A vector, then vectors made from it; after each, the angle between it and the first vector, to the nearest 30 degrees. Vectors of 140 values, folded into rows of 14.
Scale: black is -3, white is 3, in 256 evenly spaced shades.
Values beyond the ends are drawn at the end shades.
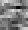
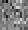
120 degrees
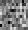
120 degrees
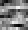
150 degrees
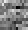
30 degrees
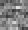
150 degrees
